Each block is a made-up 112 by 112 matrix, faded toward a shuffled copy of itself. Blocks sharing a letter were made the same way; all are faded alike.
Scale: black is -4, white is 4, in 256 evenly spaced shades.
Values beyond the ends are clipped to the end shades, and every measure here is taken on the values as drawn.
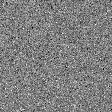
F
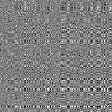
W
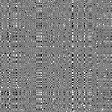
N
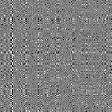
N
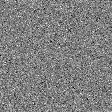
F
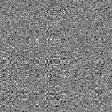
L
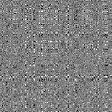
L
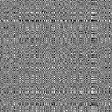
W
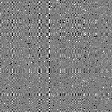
N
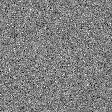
F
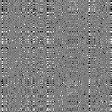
N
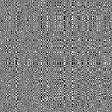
N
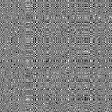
W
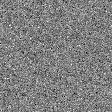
F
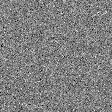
F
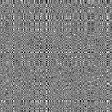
W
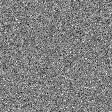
F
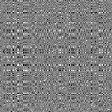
W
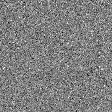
F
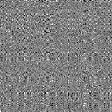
L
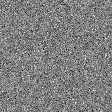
F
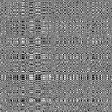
W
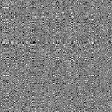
L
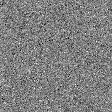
F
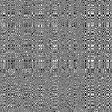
N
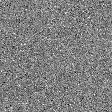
F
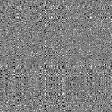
L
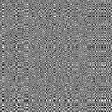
W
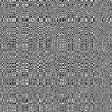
W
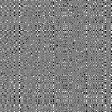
N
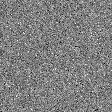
F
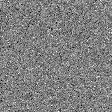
F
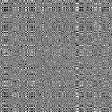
W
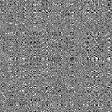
L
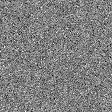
F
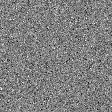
F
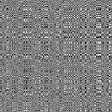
W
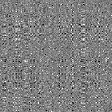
L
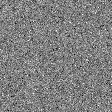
F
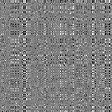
N
